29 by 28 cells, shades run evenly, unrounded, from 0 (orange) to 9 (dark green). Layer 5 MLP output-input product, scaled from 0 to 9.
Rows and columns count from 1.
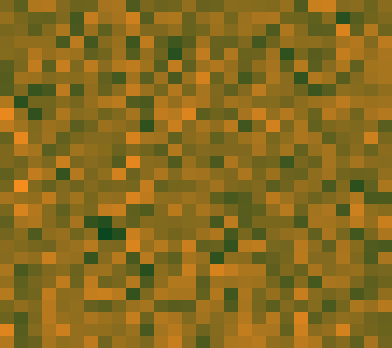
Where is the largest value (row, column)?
20, 8
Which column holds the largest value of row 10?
3
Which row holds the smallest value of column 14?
10
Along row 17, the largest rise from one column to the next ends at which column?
27
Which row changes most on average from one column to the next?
6
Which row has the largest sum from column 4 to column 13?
19
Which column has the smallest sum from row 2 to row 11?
15
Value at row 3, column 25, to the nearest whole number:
1
